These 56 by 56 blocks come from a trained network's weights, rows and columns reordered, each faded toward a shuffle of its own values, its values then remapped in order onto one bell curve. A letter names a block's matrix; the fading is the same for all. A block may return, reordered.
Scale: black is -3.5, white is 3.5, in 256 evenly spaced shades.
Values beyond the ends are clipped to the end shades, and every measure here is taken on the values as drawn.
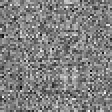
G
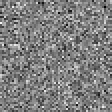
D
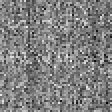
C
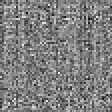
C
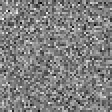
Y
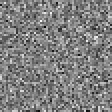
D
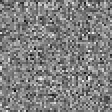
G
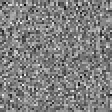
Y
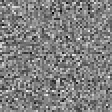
D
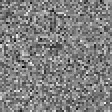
D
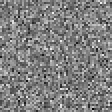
D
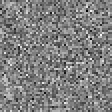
D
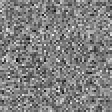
Y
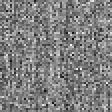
C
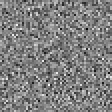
Y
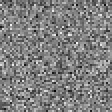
G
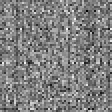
C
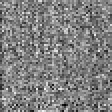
C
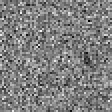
Y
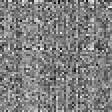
C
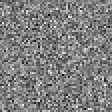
D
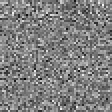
G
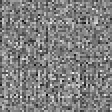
C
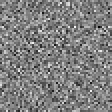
G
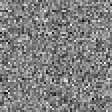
G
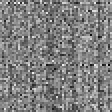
C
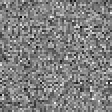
Y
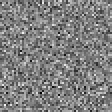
Y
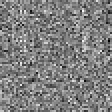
G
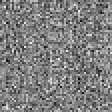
G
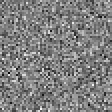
G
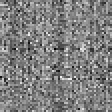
C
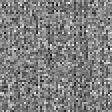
C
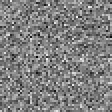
D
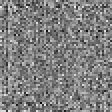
C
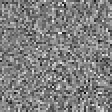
Y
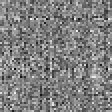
C
